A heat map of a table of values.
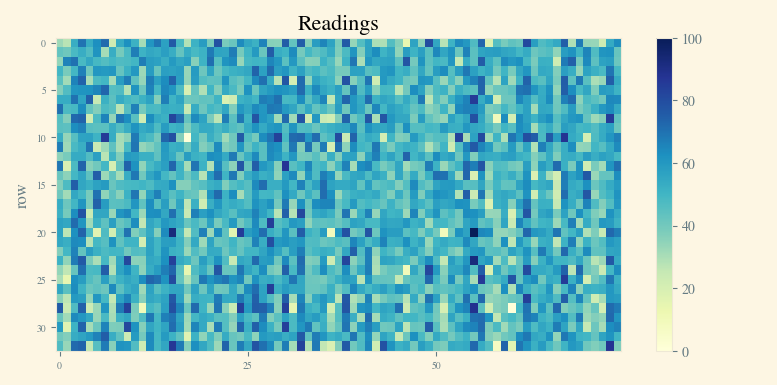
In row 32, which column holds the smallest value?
58
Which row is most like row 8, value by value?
32
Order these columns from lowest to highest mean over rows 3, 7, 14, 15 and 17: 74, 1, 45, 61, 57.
57, 1, 45, 61, 74
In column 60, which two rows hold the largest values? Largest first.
25, 10
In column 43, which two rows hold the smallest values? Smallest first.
10, 0
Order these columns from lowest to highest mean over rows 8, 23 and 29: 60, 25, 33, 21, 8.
60, 33, 21, 25, 8
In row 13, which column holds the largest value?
30
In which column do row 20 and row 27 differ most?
55
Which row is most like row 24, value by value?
0
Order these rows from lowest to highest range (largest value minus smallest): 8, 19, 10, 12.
12, 19, 8, 10
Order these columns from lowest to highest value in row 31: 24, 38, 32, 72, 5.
24, 38, 72, 5, 32
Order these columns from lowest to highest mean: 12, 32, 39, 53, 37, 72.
72, 37, 53, 39, 12, 32
